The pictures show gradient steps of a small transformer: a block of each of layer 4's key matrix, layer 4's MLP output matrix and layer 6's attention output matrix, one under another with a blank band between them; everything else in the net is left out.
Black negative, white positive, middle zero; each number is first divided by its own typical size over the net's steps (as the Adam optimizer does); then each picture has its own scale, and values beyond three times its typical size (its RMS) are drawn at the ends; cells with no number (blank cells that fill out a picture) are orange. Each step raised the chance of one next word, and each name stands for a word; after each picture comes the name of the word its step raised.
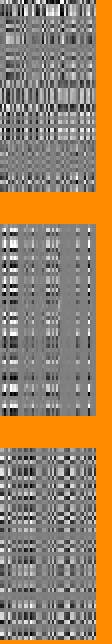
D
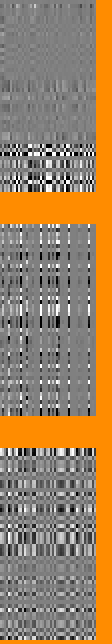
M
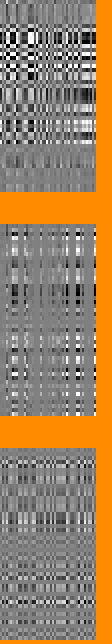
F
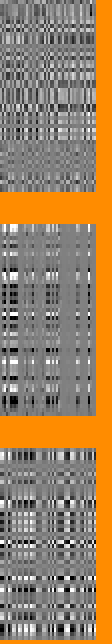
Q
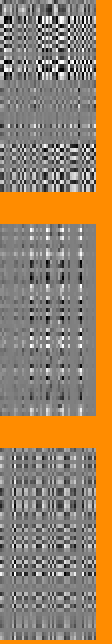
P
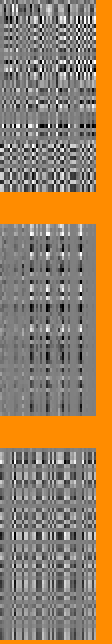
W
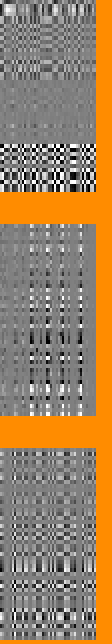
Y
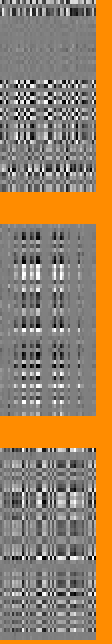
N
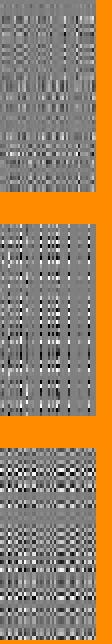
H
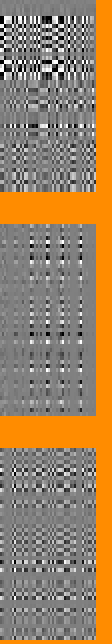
H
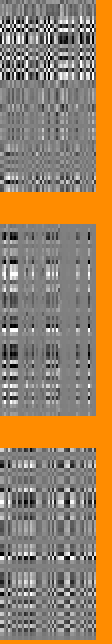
N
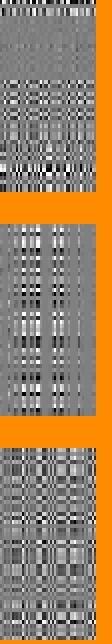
D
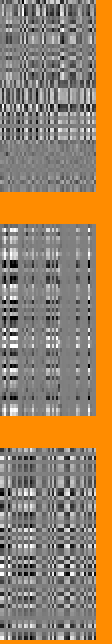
P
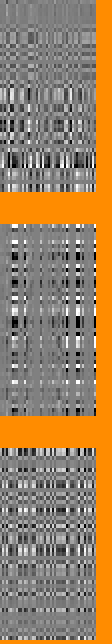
M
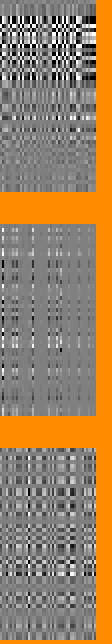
P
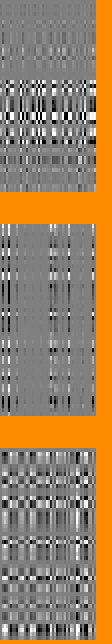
Q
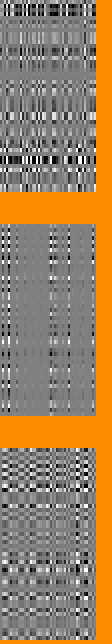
H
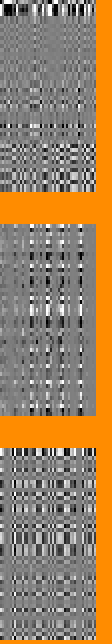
M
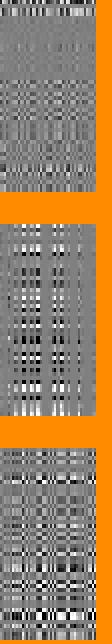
Y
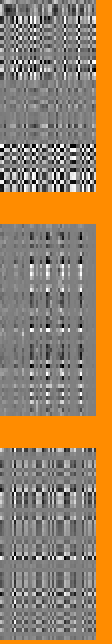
N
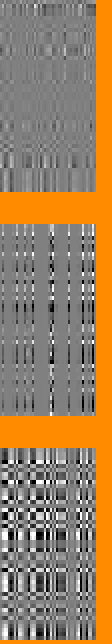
W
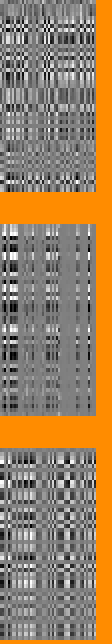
W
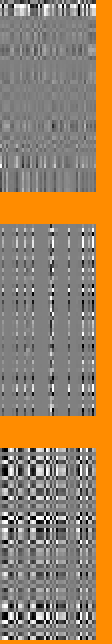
D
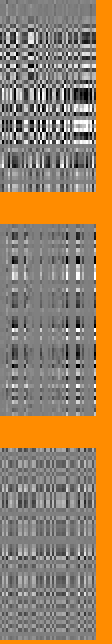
N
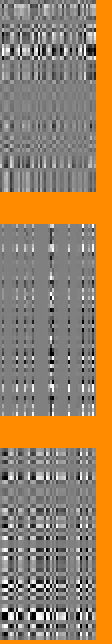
Y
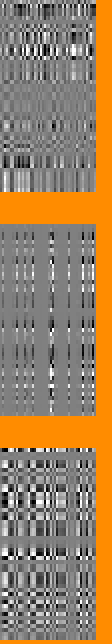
N
